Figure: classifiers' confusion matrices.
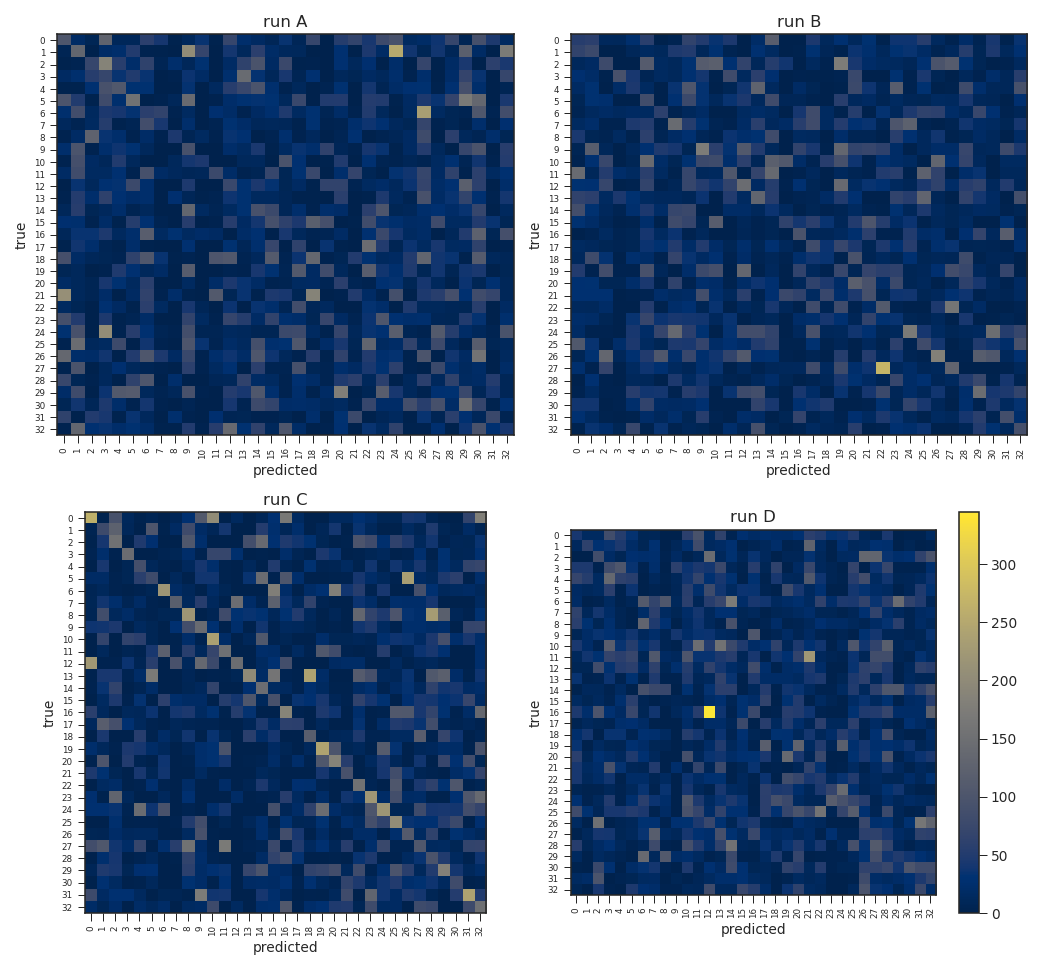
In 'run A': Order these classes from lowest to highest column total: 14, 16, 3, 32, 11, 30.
11, 16, 32, 14, 3, 30
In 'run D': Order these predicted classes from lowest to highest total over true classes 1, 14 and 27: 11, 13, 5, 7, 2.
5, 2, 11, 13, 7
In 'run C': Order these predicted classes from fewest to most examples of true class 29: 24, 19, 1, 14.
24, 1, 19, 14
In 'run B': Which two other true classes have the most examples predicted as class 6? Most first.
26, 24
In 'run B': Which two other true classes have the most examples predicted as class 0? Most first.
11, 25
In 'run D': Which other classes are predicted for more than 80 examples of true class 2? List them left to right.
12, 26, 27, 32
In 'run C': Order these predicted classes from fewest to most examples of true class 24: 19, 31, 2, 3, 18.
3, 2, 18, 31, 19
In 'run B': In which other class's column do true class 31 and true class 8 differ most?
14
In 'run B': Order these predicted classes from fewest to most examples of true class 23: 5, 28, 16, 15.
15, 16, 28, 5
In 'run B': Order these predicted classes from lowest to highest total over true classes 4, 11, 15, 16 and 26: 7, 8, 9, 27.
27, 9, 7, 8
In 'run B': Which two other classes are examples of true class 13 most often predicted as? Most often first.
25, 32
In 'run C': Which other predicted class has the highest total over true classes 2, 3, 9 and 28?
8
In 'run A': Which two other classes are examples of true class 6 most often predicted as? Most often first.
26, 30
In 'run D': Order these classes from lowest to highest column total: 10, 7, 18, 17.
18, 17, 7, 10
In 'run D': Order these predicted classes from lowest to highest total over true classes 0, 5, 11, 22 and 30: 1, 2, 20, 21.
1, 2, 20, 21
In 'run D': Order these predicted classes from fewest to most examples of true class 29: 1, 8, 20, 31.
1, 31, 20, 8
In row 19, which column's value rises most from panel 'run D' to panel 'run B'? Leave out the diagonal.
12
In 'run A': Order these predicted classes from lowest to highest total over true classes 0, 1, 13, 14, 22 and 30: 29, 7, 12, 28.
7, 28, 12, 29
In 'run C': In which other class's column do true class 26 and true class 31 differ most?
23
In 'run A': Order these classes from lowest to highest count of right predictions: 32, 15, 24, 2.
32, 2, 15, 24
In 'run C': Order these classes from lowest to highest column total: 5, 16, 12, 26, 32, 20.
12, 5, 20, 26, 16, 32
